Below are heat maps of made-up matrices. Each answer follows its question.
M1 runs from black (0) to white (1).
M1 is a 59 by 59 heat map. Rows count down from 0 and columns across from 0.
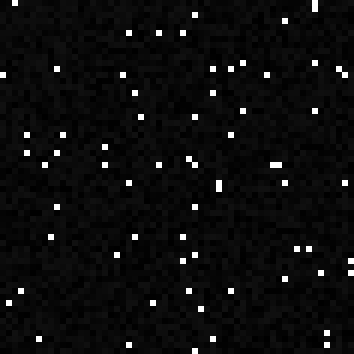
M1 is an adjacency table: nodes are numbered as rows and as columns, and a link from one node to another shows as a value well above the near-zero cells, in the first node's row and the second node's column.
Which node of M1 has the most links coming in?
node 32
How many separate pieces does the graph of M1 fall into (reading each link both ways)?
8
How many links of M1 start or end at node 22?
5
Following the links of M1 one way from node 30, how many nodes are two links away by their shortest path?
1
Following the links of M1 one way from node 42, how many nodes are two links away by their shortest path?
1
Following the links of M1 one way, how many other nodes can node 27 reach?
11
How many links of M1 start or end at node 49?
1
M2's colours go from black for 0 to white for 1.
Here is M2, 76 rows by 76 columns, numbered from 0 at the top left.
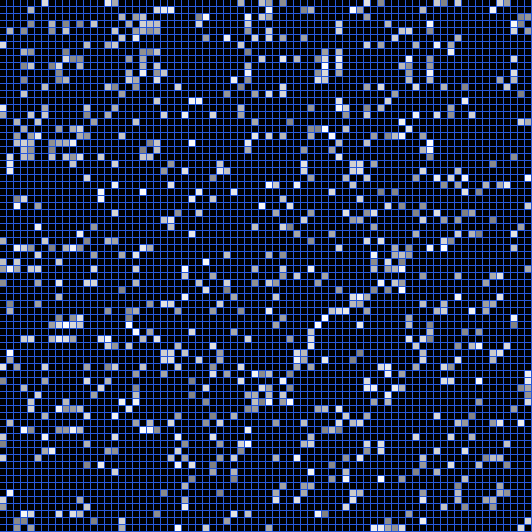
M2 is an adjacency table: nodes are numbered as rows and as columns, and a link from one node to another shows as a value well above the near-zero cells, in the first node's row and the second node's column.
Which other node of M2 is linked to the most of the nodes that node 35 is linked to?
node 22
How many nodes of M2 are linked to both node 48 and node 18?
5
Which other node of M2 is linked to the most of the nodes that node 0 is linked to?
node 12
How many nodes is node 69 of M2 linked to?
6
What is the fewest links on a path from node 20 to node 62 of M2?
3
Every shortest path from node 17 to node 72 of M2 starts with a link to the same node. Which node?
node 19
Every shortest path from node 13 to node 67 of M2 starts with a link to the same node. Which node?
node 38
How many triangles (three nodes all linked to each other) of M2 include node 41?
7
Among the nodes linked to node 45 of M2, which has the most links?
node 40
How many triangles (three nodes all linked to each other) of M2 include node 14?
3
